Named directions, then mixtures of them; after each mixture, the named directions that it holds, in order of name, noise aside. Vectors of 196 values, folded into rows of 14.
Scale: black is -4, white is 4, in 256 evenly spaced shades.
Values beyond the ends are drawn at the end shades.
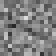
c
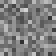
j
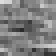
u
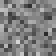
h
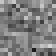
c, j, u.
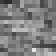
u.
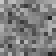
h, j, u.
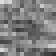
u.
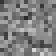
c, u.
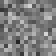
h.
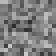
c, h, u.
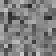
h.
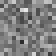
j.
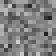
h.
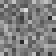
j.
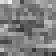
u.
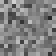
h, j.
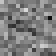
c, j, u.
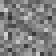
c, h.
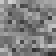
h, j, u.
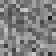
c, j.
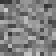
c, u.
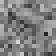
h, u.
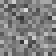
j.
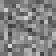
c.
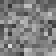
c, h, u.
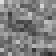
c, h, u.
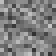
c, h.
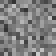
j.
